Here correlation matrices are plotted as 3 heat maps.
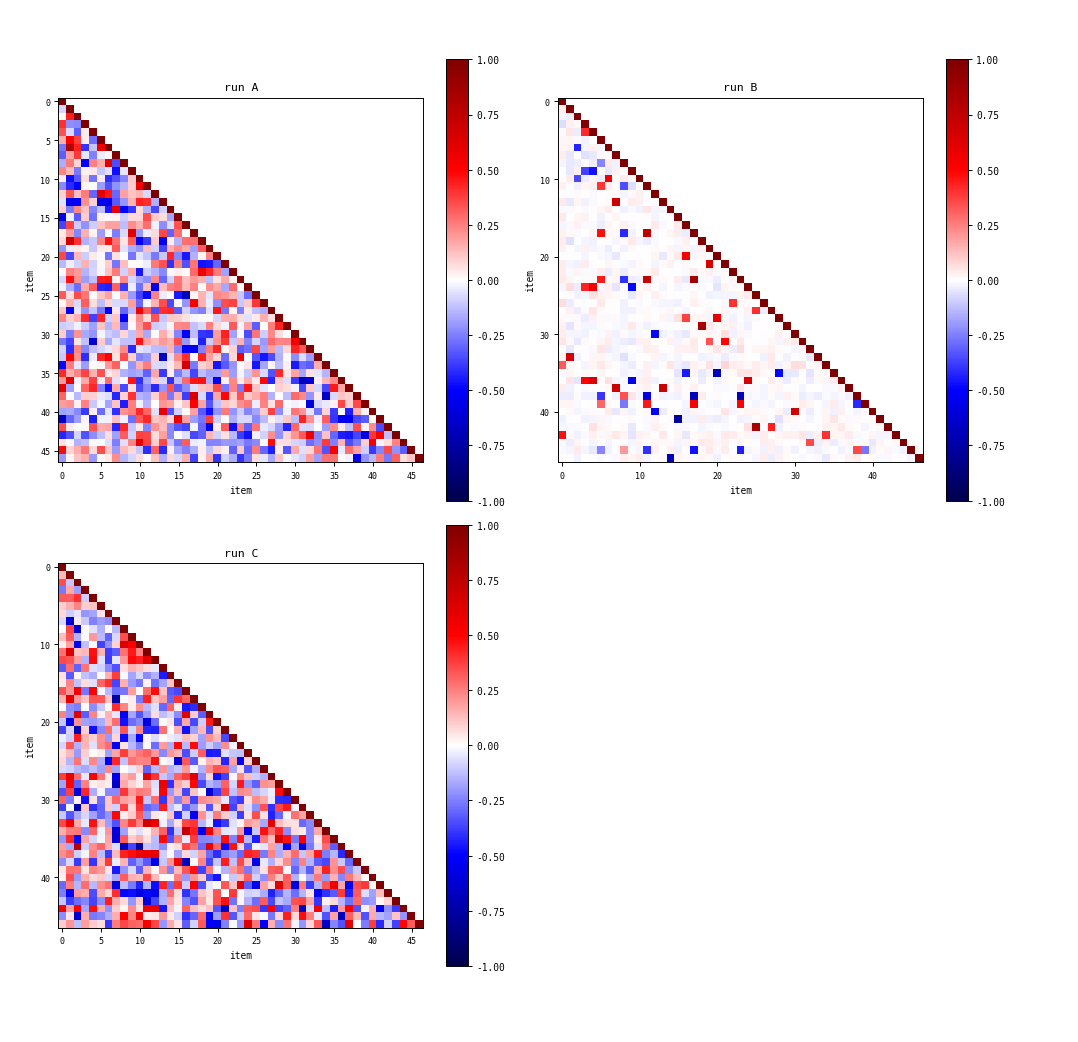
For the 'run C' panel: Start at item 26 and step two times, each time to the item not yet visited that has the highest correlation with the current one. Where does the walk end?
16
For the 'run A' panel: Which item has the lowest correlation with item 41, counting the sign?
0
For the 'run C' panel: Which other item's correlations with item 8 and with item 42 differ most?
10
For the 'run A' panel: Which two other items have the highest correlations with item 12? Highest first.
5, 6
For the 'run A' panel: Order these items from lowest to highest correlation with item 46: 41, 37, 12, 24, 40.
24, 40, 37, 12, 41
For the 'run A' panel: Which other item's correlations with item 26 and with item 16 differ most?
25
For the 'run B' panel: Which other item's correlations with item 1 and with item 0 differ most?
33
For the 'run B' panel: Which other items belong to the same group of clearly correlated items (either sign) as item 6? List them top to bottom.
2, 10
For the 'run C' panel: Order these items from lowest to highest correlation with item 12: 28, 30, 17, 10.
28, 17, 30, 10
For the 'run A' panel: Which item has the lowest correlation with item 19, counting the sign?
42
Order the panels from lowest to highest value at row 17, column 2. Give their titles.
run A, run B, run C
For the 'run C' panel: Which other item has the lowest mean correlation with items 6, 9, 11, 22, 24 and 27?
20
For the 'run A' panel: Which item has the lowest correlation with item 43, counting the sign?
39
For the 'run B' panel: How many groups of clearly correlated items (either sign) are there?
15
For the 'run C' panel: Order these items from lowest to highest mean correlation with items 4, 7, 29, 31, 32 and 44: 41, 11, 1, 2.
41, 2, 1, 11
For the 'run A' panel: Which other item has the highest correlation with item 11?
10
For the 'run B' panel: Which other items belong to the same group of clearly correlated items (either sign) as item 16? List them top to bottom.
20, 28, 35
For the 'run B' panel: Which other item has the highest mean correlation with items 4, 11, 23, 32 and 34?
17
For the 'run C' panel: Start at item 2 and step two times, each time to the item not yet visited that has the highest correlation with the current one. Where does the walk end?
19
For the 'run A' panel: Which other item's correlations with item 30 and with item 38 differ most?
17
